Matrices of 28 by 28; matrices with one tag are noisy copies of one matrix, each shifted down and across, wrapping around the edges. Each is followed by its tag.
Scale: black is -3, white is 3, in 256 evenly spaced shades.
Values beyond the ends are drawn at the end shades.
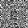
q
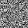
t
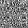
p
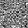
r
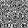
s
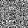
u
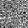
r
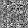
t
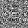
u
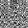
q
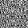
p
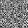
t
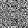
u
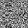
q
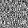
p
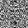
q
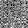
r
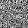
u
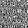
p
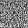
p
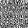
p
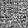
r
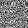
s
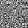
u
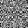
q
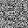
u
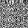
s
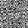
r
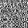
p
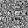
u
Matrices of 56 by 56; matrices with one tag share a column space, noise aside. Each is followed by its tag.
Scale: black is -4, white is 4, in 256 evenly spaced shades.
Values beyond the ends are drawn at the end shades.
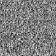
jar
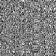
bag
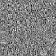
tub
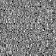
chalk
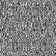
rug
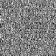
chalk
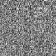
bag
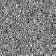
chalk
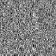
chalk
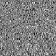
jar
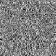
jar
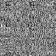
rug
